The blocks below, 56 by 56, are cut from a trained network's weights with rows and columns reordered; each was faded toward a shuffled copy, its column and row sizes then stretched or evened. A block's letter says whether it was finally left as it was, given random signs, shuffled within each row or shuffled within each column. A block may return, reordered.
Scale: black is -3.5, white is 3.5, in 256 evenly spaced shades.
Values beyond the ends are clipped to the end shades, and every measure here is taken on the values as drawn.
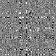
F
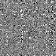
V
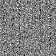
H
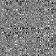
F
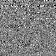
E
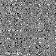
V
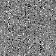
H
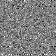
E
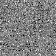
E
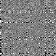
F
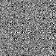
V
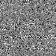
E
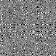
F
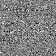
E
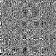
F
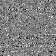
E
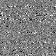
E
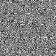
E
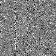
H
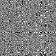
V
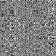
F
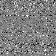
E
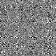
F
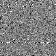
E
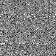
E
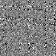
V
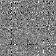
V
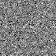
E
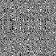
F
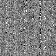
H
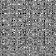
F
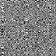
F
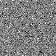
E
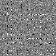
V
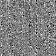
H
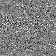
E
